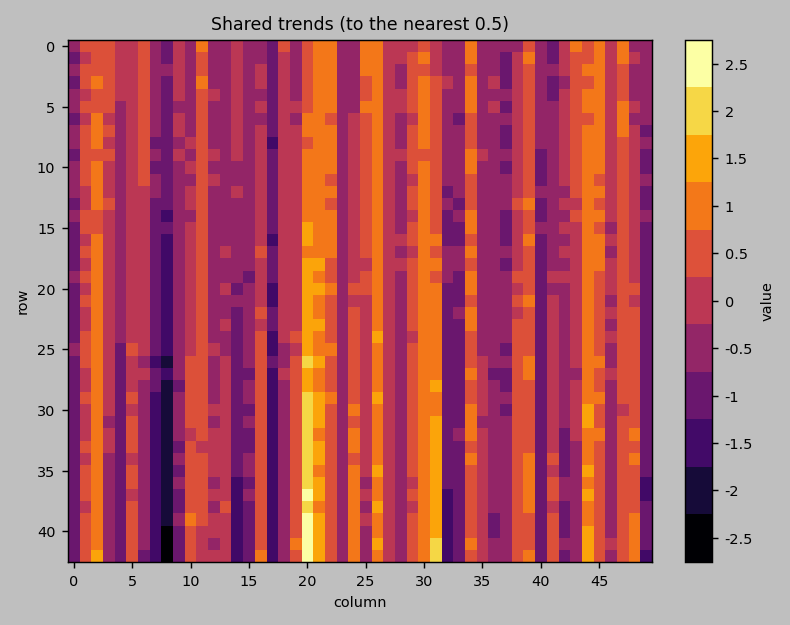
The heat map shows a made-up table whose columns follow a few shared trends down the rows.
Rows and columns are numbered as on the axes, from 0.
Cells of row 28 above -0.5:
29
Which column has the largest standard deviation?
20
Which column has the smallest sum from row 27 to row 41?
8
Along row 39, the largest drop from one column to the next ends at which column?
32
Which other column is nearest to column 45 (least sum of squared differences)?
22
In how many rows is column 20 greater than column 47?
34
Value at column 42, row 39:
-1
